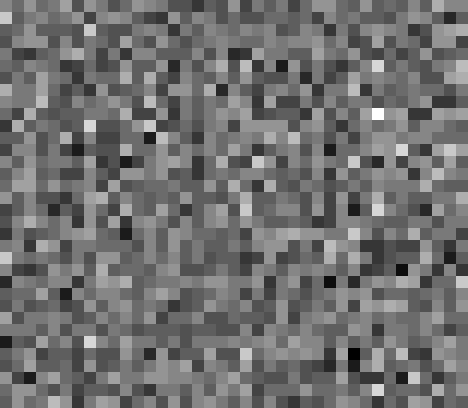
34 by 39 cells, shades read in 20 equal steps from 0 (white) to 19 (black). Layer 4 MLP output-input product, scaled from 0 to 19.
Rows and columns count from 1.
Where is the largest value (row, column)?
30, 30
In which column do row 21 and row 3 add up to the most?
35
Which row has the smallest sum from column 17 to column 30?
20
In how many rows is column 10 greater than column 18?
18
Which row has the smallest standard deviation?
28
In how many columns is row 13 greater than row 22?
15
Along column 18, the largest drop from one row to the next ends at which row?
8
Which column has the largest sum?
7
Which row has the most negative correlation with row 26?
23
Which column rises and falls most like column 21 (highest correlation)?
32
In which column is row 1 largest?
17
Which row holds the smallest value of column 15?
14
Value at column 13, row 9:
5
